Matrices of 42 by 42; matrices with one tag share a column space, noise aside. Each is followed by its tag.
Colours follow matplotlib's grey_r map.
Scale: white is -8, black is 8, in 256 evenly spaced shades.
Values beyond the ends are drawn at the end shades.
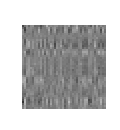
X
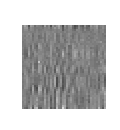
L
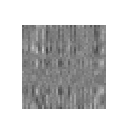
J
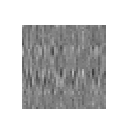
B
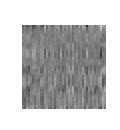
L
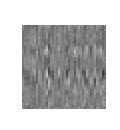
B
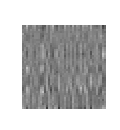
L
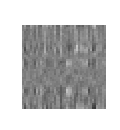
J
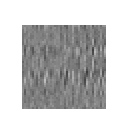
B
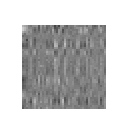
X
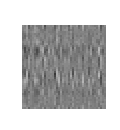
B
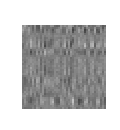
X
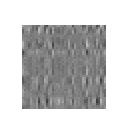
X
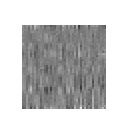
L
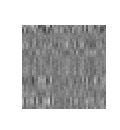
X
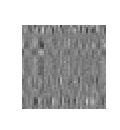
X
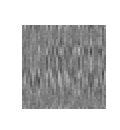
B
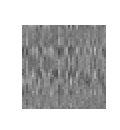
B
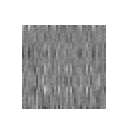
L
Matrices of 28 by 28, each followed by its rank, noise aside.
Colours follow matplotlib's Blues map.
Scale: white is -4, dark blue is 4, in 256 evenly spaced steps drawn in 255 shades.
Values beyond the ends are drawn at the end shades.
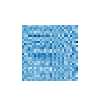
four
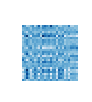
two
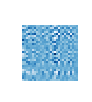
three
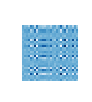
one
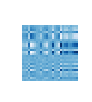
one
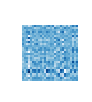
three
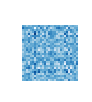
three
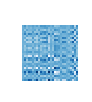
two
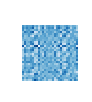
three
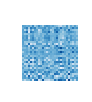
three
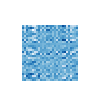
three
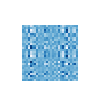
two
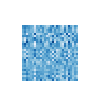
three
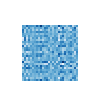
four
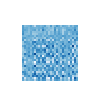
three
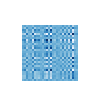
one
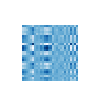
one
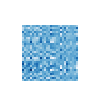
three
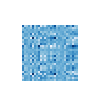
two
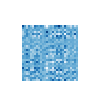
three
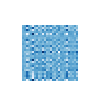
two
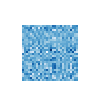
four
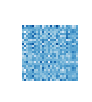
three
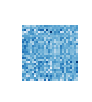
four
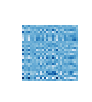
two
